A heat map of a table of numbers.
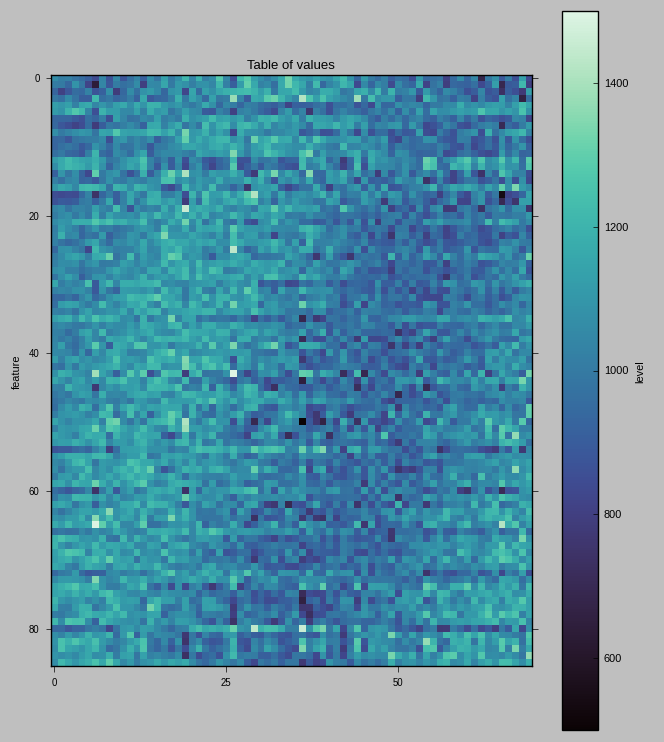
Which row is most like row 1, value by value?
0
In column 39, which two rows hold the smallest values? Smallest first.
50, 64
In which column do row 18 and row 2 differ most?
68
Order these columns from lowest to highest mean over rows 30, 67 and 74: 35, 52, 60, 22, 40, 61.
35, 40, 52, 22, 61, 60
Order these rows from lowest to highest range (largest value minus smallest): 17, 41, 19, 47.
47, 41, 19, 17
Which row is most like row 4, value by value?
71
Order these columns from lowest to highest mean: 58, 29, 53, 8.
53, 58, 29, 8
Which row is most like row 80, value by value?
54
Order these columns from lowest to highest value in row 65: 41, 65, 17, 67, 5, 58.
41, 58, 17, 5, 67, 65
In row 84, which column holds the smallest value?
19
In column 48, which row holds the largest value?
52
